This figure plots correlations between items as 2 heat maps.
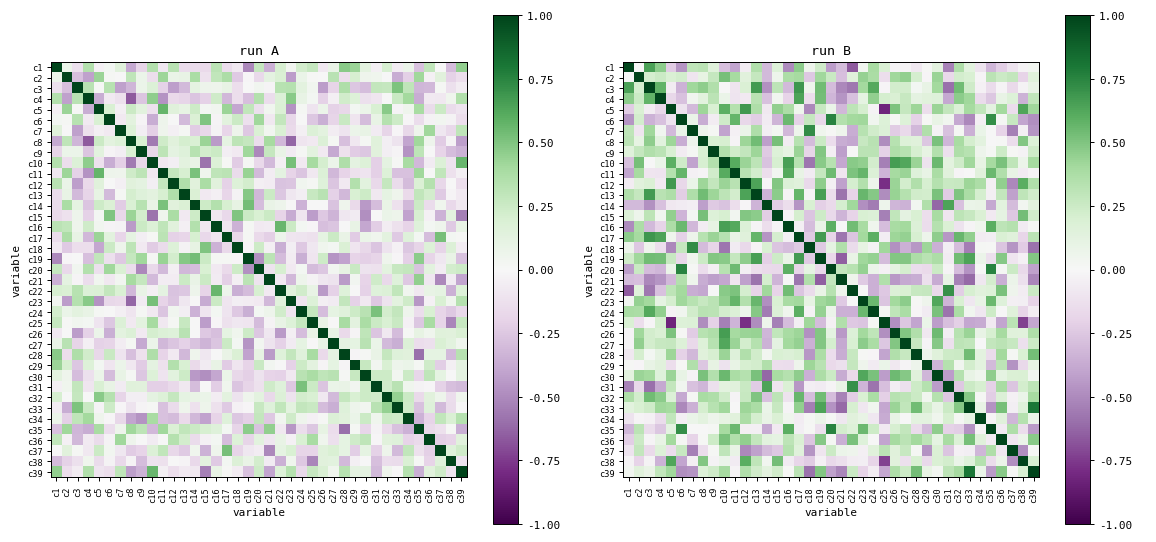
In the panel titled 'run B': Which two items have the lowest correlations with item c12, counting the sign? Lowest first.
c25, c37
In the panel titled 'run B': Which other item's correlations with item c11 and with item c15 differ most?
c6
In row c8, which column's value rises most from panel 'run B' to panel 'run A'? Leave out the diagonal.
c21
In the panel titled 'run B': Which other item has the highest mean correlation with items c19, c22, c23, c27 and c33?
c10
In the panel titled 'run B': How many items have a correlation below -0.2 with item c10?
6
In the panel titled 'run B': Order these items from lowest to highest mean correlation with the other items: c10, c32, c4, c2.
c4, c32, c2, c10
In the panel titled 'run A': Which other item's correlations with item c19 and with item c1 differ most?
c28
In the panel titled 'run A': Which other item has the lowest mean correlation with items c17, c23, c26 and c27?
c15
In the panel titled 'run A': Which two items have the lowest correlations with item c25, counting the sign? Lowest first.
c38, c15
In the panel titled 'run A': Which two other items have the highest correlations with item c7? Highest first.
c36, c39
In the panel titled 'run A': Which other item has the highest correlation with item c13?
c19
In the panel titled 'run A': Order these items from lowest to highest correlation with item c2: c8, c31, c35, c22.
c31, c22, c8, c35
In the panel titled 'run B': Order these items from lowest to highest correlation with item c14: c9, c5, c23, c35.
c23, c35, c9, c5
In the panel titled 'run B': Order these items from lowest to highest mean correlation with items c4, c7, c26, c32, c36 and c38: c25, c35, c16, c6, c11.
c25, c6, c35, c16, c11
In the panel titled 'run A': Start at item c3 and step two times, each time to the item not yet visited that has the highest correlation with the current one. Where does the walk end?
c32
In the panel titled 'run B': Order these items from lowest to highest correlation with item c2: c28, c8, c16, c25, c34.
c25, c34, c8, c28, c16
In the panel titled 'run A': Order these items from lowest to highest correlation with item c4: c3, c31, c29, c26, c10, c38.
c26, c31, c38, c29, c3, c10
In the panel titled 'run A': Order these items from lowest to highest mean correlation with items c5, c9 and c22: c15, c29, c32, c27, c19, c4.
c27, c4, c29, c15, c19, c32
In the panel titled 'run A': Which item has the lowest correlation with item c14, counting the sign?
c30
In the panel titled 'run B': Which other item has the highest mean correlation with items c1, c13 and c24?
c3
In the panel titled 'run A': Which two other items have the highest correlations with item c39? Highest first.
c10, c1
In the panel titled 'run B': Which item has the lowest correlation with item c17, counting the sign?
c21
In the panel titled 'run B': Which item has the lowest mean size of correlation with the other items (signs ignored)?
c34
